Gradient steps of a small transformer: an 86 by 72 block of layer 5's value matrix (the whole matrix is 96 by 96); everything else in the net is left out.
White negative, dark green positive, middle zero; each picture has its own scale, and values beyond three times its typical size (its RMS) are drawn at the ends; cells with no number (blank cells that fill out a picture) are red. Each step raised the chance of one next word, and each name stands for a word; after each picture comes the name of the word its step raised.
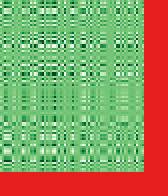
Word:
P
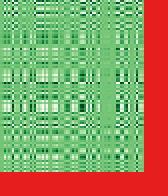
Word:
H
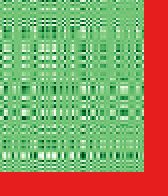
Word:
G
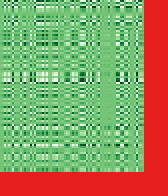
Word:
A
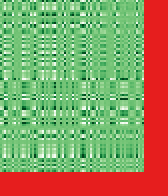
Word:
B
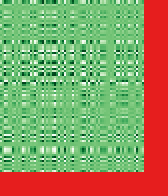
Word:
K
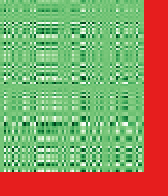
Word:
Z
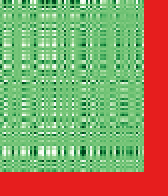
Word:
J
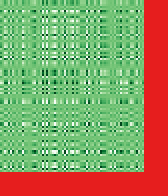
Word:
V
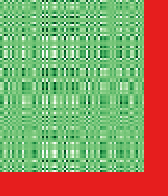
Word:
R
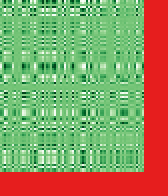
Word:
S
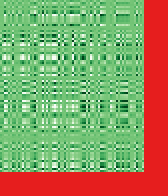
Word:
H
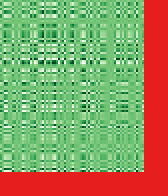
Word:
H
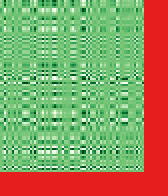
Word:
V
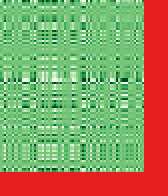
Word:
A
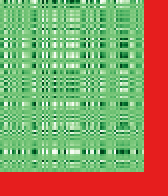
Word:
J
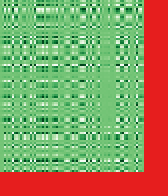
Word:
P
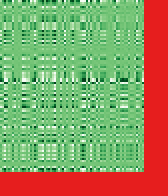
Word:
A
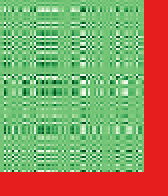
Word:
V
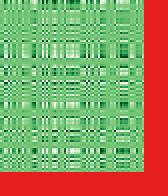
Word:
K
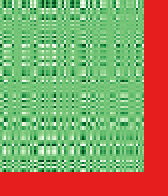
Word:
P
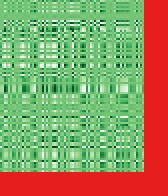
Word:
G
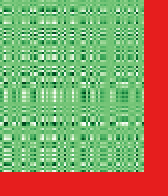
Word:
Z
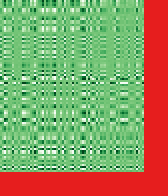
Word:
V
